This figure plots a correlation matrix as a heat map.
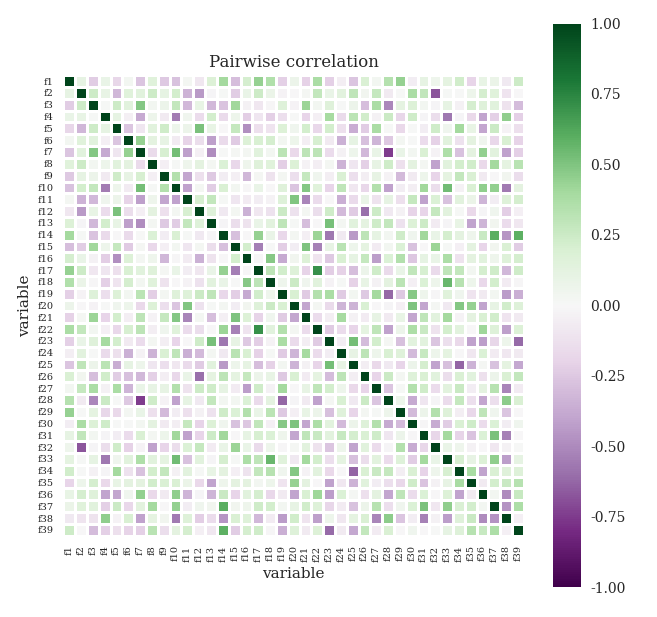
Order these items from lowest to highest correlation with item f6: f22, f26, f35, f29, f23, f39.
f26, f39, f23, f29, f35, f22
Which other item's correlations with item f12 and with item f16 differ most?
f5
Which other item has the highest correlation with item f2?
f30
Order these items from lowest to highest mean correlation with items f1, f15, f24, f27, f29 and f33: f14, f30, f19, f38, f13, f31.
f38, f30, f19, f13, f14, f31
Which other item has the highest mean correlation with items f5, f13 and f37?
f27
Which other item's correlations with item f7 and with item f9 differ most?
f28
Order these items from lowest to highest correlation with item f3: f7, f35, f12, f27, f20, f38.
f38, f20, f12, f35, f27, f7
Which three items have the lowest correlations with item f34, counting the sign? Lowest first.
f25, f36, f7
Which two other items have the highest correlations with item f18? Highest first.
f33, f16
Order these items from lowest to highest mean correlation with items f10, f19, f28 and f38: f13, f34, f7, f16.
f7, f16, f13, f34
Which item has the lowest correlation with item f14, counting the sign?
f23
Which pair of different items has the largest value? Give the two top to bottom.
f17, f22
